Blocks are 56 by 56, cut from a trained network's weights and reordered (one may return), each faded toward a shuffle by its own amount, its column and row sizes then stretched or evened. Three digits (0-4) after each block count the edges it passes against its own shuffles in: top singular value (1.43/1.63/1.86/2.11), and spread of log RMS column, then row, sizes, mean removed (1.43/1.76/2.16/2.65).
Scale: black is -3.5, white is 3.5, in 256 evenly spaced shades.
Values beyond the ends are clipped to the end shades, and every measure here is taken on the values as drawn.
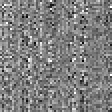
2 4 0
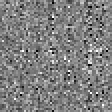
1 3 0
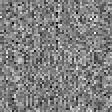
2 1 0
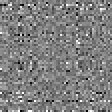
3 3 3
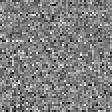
0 0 2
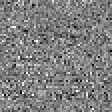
0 0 3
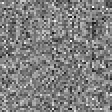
3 2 0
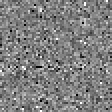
0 1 1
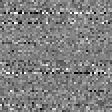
3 0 4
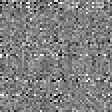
2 2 3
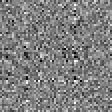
3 2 1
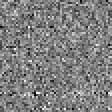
1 0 2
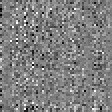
0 4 2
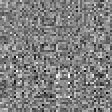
3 2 2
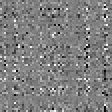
1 4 4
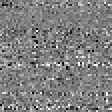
1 2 4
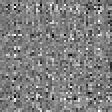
1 4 3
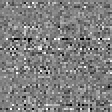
1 1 4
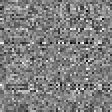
4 1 3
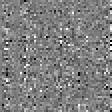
1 4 2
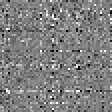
1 3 4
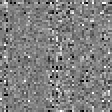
1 4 2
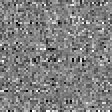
2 1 3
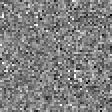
1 1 0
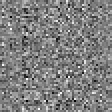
3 3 0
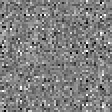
1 3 2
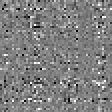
1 3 4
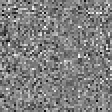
2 3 0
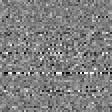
3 0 4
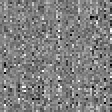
1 4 1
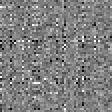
3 3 3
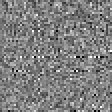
2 1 2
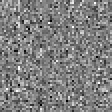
0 3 0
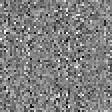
1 3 1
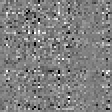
0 4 3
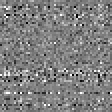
1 2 4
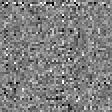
1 3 2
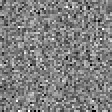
1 0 1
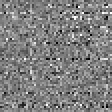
2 2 4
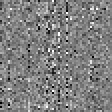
1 4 0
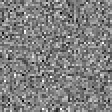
1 1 2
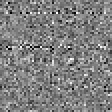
2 1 3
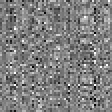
4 4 2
